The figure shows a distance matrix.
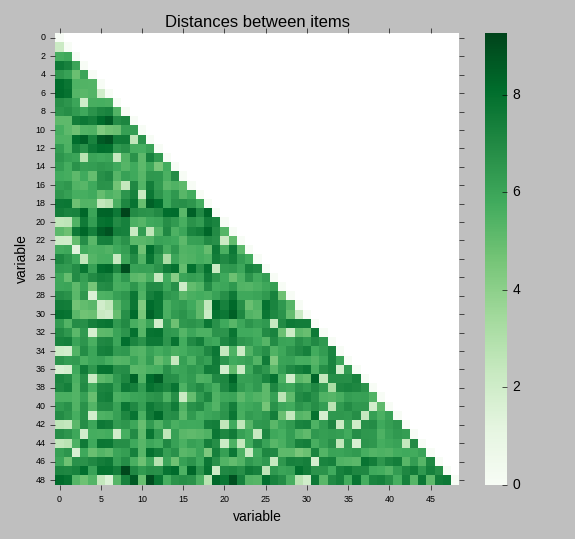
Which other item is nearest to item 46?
31
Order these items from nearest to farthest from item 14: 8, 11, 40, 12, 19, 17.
12, 8, 11, 17, 40, 19
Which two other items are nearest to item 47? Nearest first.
19, 25
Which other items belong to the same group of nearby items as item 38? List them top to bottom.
33, 40
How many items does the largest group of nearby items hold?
8
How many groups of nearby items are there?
13
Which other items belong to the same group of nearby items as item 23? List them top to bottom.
2, 45
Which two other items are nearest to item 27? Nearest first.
15, 39
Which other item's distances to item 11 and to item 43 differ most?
3
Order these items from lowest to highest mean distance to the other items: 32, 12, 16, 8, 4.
4, 32, 16, 12, 8
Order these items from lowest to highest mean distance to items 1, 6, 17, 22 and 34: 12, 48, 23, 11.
23, 48, 12, 11
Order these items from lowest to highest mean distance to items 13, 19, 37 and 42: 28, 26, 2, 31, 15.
28, 15, 2, 26, 31
